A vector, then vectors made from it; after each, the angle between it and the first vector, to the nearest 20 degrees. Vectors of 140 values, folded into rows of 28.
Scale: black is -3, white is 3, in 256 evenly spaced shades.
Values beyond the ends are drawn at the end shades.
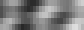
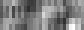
40 degrees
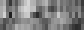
140 degrees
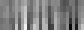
100 degrees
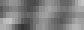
20 degrees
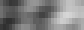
100 degrees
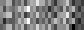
120 degrees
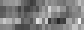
40 degrees
